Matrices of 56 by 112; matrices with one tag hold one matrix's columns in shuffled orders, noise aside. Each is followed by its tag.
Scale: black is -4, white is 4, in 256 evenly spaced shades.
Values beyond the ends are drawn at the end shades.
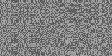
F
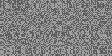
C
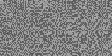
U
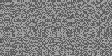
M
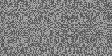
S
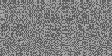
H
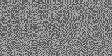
H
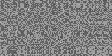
C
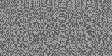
U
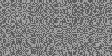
F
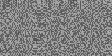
U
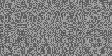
S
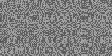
S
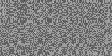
F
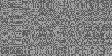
C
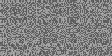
F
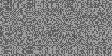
C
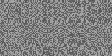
F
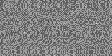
C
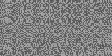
F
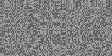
U
